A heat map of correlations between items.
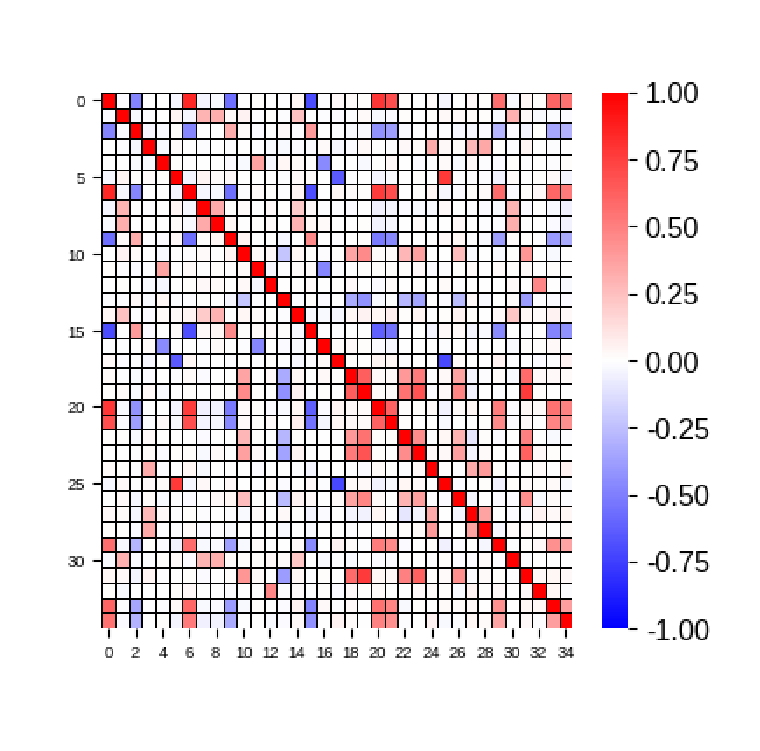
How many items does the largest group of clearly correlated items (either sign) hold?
10
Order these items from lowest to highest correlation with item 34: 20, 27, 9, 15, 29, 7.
15, 9, 7, 27, 29, 20
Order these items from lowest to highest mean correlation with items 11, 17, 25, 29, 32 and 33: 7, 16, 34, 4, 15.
15, 16, 7, 4, 34
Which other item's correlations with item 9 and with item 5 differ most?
25
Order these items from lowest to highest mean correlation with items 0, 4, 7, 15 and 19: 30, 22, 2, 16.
16, 2, 30, 22
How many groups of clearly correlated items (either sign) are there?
7
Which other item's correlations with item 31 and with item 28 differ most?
19
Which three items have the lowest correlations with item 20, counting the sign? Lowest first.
15, 9, 2
